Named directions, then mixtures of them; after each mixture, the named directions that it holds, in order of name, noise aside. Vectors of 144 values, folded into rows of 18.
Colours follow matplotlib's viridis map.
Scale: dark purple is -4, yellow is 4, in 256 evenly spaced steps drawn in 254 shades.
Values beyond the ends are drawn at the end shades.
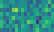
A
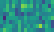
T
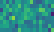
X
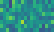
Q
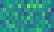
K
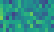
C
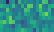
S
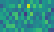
K.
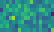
X.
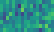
K, T, X.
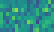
A.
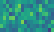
Q, T, X.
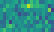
K, T.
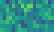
S, T.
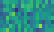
A, C, T.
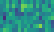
T.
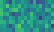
A, C, Q.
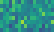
Q.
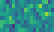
Q, S.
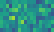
A, Q, X.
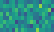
A, K, S.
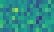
A.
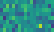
T, X.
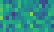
C.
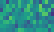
K, S, X.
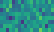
Q.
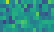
S.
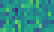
A, T.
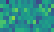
A, S, X.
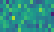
X.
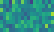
Q, X.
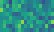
C, Q.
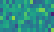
X.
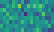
K, Q.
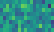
T, X.
